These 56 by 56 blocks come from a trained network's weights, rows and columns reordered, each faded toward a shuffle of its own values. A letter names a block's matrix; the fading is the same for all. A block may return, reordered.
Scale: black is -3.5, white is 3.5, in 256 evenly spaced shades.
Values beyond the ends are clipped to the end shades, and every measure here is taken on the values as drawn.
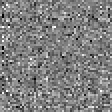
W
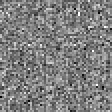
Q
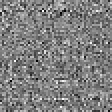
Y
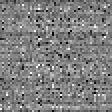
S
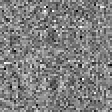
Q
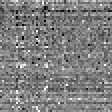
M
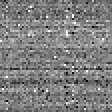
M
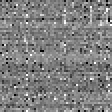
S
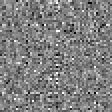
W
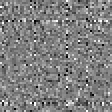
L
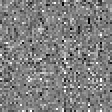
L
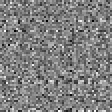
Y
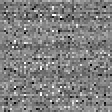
S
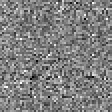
Q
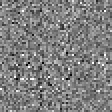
Q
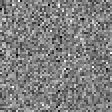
Q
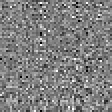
W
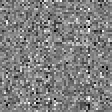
W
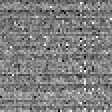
M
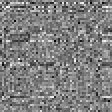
Y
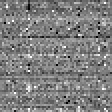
M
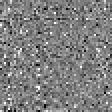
L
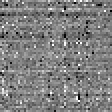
S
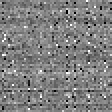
S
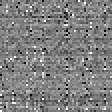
S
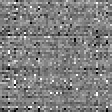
S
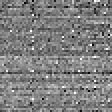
M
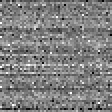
M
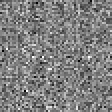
Q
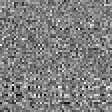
Y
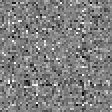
L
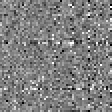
L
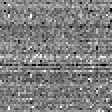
M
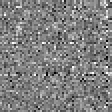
W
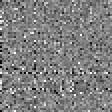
W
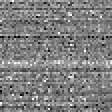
M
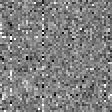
W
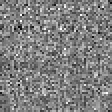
Q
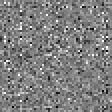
L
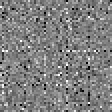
L
